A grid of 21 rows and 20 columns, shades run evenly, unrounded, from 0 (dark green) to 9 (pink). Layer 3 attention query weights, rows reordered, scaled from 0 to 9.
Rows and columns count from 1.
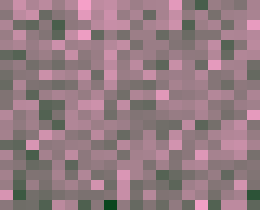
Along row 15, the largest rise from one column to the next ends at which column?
3
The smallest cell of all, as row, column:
21, 9
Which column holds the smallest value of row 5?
18
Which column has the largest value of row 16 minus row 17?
6
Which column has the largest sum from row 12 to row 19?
19
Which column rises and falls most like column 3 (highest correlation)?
7
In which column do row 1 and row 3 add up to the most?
14
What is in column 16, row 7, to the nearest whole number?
4
